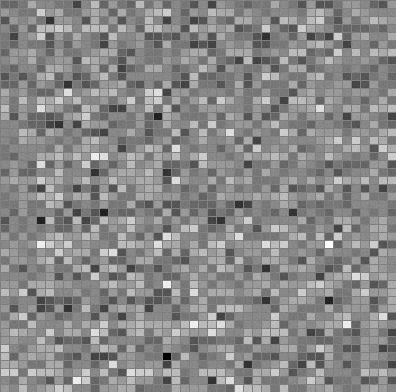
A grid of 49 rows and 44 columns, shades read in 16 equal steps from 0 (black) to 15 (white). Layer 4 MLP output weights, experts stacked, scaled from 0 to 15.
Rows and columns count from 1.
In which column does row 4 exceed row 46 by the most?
34
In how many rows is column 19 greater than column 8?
19
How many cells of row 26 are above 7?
16
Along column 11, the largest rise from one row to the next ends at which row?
35
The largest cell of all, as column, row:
37, 31
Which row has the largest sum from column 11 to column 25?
41
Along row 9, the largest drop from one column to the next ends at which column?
14
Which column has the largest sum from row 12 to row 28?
10
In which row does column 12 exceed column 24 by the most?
28
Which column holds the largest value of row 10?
30
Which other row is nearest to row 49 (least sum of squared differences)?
25
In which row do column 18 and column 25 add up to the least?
15
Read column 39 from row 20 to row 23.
8 6 7 10
